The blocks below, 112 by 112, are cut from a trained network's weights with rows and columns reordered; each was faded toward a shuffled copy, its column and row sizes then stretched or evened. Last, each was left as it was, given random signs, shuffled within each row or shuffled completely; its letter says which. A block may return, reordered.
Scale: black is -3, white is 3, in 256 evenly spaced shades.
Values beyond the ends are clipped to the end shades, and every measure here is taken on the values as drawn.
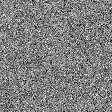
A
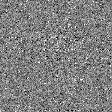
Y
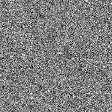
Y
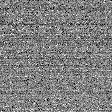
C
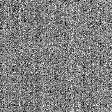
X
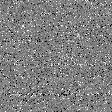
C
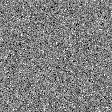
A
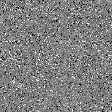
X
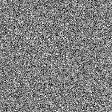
Y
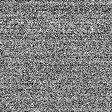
C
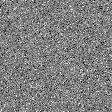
A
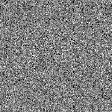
X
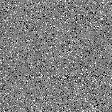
X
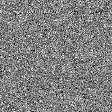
Y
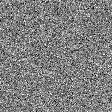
A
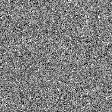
Y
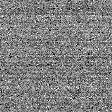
X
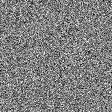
A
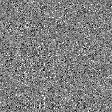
X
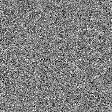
Y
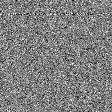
C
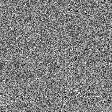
Y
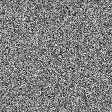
A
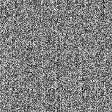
X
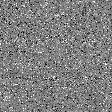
C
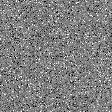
C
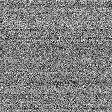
C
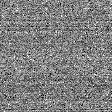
X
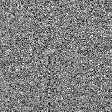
X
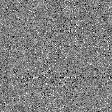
X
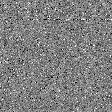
C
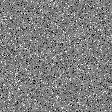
A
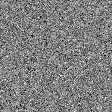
A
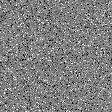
A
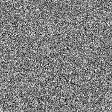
C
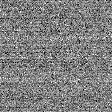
X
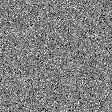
A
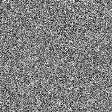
Y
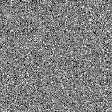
X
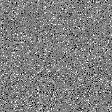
X
